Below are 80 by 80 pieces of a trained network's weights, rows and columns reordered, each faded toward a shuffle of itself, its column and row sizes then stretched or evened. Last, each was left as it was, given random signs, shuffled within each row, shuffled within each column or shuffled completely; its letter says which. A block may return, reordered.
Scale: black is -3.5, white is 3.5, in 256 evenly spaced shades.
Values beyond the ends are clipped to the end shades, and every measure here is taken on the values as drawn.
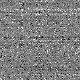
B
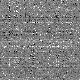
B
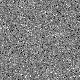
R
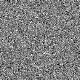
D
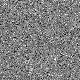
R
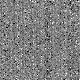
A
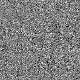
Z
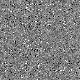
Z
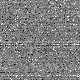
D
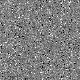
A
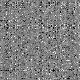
B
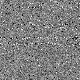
D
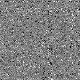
B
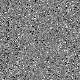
A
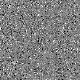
Z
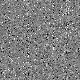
A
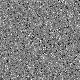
R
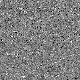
D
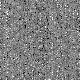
A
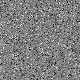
R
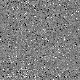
Z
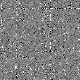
Z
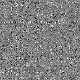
Z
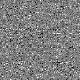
B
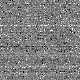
B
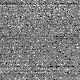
D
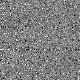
Z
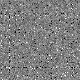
Z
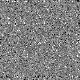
Z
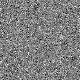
A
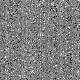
A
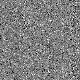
A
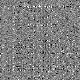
B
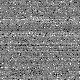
D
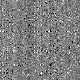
B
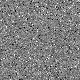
R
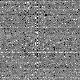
B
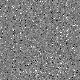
A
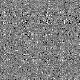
B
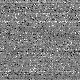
D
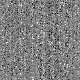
A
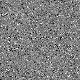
D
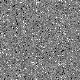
A
